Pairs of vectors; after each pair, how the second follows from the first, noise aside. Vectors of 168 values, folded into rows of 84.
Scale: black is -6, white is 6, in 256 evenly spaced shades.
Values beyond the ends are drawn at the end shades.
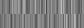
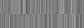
shrunk.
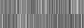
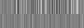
partly zeroed.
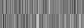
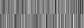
shuffled.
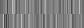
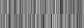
wrapped around, negated.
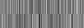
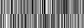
reversed, scaled up.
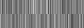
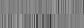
reversed, negated, partly zeroed.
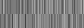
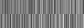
wrapped around, negated.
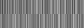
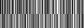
scaled up.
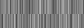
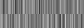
shuffled.
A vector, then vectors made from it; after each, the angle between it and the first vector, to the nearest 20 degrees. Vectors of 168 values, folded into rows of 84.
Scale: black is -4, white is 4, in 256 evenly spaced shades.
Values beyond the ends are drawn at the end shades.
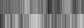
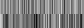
120 degrees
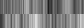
20 degrees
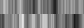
80 degrees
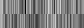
120 degrees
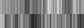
160 degrees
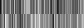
60 degrees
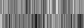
140 degrees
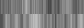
20 degrees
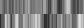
40 degrees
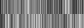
40 degrees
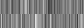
60 degrees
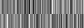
100 degrees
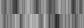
60 degrees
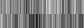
140 degrees
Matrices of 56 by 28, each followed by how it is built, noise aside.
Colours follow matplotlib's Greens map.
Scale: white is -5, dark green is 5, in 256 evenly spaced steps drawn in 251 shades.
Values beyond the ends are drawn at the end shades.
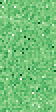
sparse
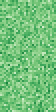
noise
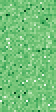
sparse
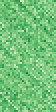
Toeplitz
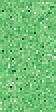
sparse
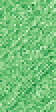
Hankel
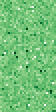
sparse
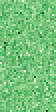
sparse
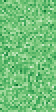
noise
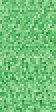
repeating columns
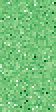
sparse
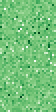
sparse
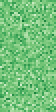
noise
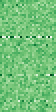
uneven rows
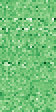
uneven rows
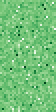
sparse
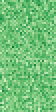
repeating columns
